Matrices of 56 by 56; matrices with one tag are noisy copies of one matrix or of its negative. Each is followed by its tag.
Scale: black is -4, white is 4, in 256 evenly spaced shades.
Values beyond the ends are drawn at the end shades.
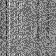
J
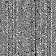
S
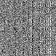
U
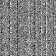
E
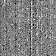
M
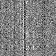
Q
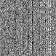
U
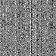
M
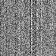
M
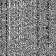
J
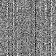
S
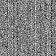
S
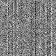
S
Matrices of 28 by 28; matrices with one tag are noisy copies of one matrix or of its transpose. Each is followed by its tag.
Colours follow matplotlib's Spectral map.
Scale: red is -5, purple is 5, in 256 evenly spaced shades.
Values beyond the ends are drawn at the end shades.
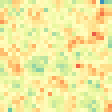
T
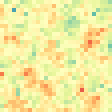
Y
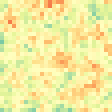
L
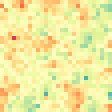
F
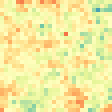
F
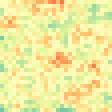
L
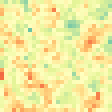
Y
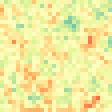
Y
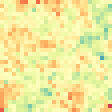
F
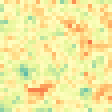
Y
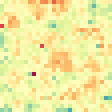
L
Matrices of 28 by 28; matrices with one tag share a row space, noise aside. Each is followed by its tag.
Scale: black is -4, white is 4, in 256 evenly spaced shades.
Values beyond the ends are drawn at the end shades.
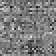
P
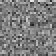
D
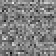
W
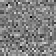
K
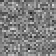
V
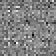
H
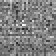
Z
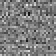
H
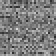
K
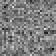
W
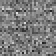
Z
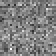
D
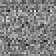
K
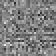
W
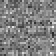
V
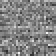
D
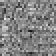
P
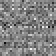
P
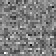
V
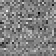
P
